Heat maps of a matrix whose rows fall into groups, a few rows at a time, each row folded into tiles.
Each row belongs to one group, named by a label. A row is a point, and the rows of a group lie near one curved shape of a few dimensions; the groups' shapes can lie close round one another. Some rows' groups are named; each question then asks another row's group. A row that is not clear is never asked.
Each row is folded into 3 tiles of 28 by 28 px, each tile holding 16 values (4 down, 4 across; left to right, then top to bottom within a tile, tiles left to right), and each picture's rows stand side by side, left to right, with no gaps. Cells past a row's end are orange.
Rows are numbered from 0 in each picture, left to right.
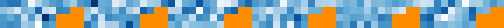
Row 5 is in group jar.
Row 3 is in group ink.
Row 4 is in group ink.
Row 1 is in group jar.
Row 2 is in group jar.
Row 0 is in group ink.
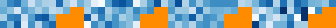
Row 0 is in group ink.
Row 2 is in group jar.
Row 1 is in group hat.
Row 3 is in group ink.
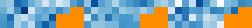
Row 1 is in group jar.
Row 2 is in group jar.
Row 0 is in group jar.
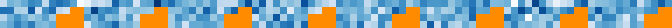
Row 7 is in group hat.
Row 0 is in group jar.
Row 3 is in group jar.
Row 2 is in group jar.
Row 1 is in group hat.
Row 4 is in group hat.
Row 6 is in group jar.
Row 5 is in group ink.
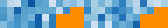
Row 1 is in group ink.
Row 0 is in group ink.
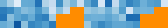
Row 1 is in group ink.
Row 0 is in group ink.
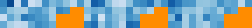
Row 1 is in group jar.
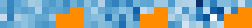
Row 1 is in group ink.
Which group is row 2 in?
ink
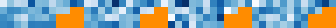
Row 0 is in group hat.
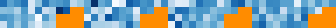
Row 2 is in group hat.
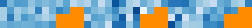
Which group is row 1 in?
ink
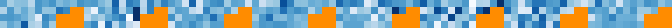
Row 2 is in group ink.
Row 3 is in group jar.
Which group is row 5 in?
jar
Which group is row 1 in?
ink
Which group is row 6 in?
jar
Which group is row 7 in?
jar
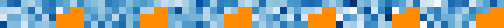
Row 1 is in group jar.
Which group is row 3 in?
jar
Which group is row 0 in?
ink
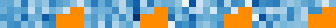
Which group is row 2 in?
ink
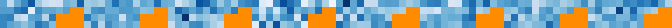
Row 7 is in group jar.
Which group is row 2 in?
jar
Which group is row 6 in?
jar
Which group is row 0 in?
jar
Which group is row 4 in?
jar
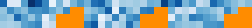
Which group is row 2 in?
jar
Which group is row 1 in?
jar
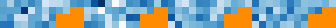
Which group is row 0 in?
jar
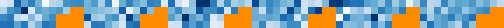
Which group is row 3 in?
jar
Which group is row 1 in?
ink
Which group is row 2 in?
jar
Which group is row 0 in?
jar
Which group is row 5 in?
ink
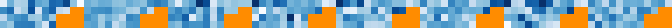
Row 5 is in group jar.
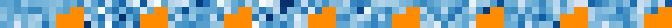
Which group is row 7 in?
jar
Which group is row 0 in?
jar
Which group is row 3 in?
jar
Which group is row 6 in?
ink
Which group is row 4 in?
jar
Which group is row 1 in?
ink
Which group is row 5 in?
jar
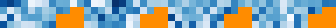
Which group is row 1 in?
jar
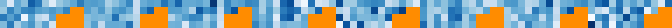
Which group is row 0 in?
jar
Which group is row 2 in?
jar
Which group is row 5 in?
ink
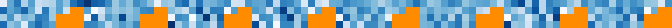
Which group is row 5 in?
jar
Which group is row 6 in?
ink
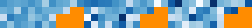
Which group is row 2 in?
jar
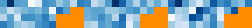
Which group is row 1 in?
jar
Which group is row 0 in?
jar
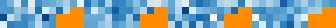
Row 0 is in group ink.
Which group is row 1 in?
ink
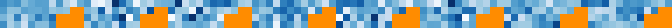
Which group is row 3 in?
ink
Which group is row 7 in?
ink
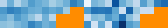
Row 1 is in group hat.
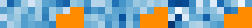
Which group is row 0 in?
jar
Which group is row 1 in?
ink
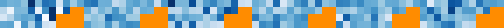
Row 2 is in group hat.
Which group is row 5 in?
jar
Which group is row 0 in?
ink
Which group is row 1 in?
jar
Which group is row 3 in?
ink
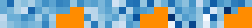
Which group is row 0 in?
jar
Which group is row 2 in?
hat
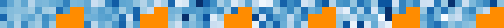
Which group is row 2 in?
jar
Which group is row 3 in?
hat
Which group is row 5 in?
jar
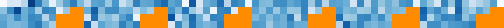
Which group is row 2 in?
ink
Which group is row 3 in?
ink
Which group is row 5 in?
ink
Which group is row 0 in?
hat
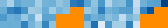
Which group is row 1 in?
jar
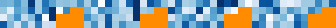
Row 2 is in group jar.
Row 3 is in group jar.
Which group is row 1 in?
ink
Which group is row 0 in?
ink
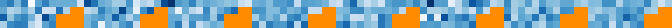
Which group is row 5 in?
jar
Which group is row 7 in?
ink
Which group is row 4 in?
jar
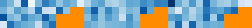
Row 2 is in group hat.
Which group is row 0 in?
ink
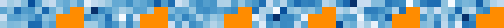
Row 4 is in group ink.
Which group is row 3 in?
jar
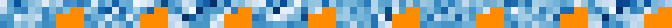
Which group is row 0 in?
jar
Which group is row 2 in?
jar
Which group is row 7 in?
jar
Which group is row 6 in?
hat
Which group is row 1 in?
jar
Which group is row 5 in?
jar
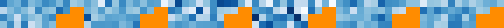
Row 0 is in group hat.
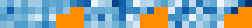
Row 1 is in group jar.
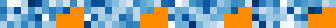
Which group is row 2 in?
hat
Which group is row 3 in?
hat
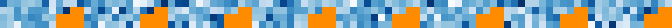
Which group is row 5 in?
jar
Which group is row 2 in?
ink
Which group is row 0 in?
jar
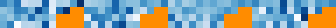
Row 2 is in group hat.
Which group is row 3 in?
ink
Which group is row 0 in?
jar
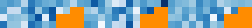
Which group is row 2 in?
ink
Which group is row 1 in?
jar
